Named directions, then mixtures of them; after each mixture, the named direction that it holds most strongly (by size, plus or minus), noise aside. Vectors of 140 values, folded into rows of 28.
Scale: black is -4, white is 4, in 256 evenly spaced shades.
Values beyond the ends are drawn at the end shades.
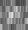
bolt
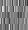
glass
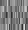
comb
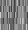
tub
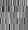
glass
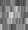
bolt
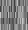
tub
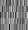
tub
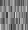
comb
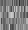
bolt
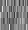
tub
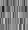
comb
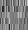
glass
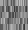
bolt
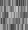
bolt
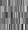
comb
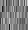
glass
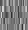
comb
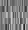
comb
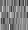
tub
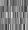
comb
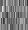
glass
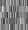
tub
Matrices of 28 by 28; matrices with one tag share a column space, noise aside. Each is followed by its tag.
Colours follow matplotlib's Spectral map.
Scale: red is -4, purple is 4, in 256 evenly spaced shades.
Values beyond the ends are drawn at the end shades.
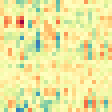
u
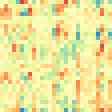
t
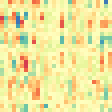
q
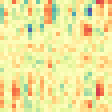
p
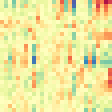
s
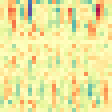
p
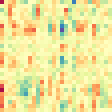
p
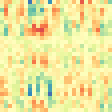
p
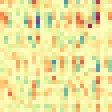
q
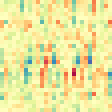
s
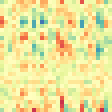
u
